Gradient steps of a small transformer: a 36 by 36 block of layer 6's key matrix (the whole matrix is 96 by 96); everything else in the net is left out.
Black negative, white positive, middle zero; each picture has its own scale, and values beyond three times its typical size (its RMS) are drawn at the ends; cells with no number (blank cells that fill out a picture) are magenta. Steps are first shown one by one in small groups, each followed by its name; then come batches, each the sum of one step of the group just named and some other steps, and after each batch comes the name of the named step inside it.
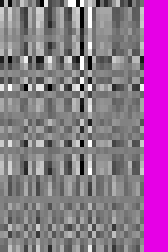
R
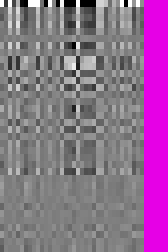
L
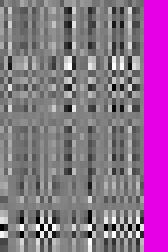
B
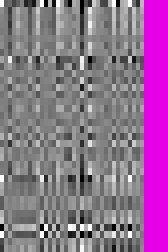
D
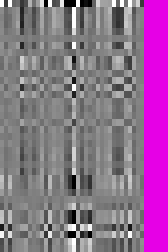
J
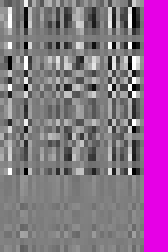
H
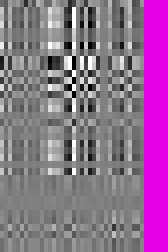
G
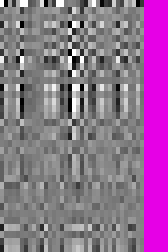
D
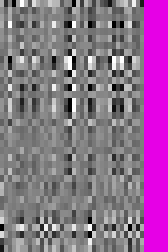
B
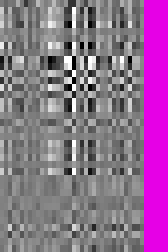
G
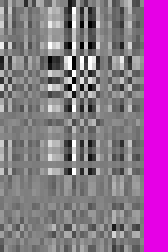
G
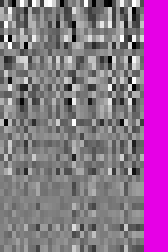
H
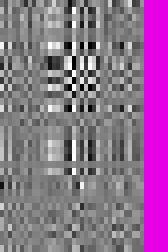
G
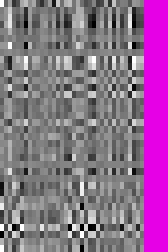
H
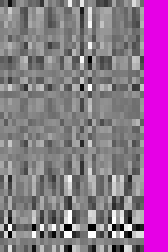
R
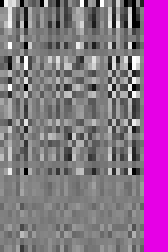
H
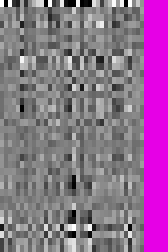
J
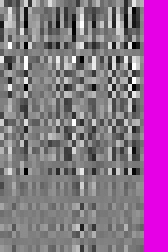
H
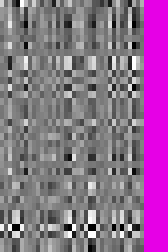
H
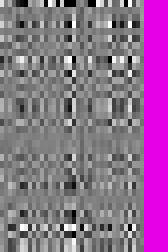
J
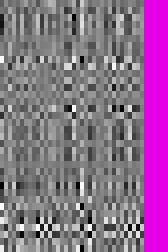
B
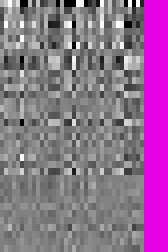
L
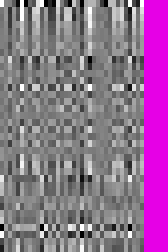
D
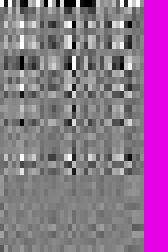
L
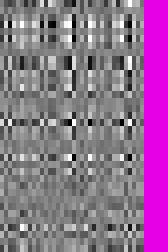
D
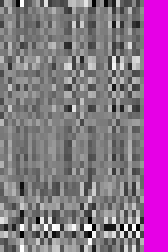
B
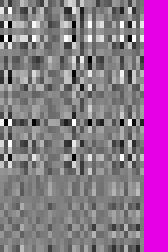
R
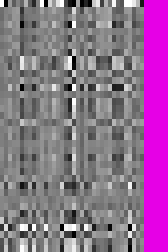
J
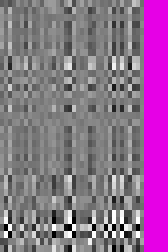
B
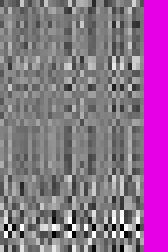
B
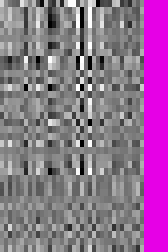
R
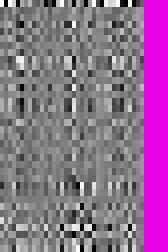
J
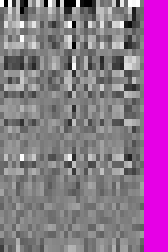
L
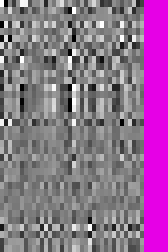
B
